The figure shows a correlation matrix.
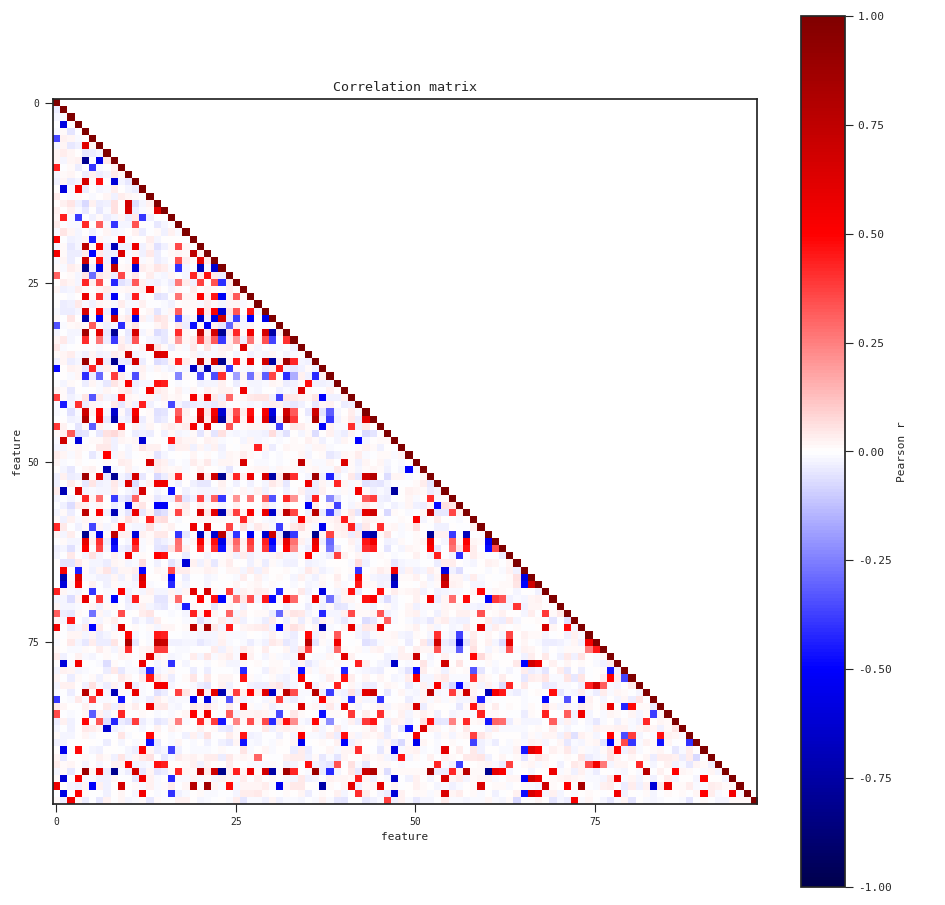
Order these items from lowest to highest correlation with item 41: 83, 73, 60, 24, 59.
83, 60, 24, 59, 73
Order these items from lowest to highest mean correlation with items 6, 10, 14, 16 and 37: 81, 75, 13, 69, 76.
13, 69, 76, 81, 75
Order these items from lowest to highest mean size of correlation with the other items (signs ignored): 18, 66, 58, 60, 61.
18, 58, 66, 61, 60
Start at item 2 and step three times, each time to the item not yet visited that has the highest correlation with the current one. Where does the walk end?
46
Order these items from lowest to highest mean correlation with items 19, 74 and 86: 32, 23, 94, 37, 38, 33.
37, 23, 38, 94, 33, 32
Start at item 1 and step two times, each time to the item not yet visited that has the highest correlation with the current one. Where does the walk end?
65
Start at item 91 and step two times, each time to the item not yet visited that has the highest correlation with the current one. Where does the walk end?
28
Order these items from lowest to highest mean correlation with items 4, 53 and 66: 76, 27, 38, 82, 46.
38, 46, 76, 27, 82
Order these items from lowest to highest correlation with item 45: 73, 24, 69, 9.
69, 24, 9, 73
